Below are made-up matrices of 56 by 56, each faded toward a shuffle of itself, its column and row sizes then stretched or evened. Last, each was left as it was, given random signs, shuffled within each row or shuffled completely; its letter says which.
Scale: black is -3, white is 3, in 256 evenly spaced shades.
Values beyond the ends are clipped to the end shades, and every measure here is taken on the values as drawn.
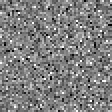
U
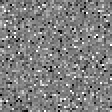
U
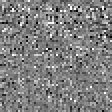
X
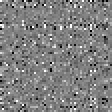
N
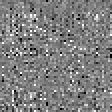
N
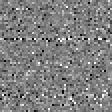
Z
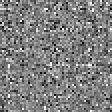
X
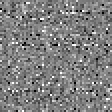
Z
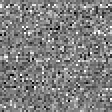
Z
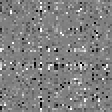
N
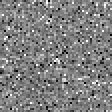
U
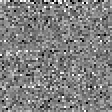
Z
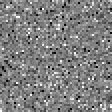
U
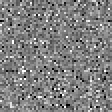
Z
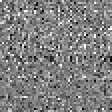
N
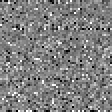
Z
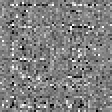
N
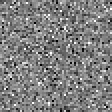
U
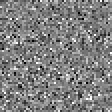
Z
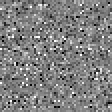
Z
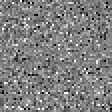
Z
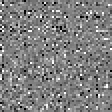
N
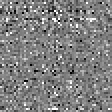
X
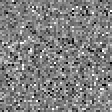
Z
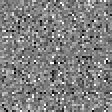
X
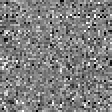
X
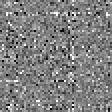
X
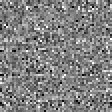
X
